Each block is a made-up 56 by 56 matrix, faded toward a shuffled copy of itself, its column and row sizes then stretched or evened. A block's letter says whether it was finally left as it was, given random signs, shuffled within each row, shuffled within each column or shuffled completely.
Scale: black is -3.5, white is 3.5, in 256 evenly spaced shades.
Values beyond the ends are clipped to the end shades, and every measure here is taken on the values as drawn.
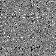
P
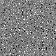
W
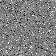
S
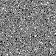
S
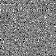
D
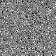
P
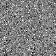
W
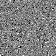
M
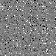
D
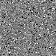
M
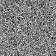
W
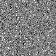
W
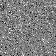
S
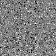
P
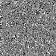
P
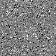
P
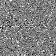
M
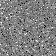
S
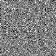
D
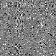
D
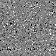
P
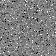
S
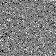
S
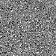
P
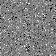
W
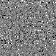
D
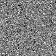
W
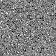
S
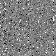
W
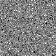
P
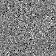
W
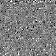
P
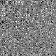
D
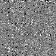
P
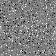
M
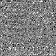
D
